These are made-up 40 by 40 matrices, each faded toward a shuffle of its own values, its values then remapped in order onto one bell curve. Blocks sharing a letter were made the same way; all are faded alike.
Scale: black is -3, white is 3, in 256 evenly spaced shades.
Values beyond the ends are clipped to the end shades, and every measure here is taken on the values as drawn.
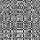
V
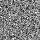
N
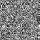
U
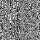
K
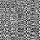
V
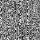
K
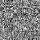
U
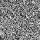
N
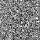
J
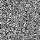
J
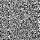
J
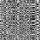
V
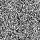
N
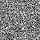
J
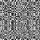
V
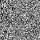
J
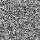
J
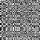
V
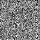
J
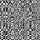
V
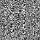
K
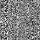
K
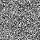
J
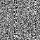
K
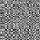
V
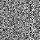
K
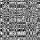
V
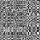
V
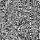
K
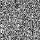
J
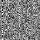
K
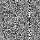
K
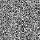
J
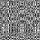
V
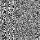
K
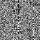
K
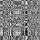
V
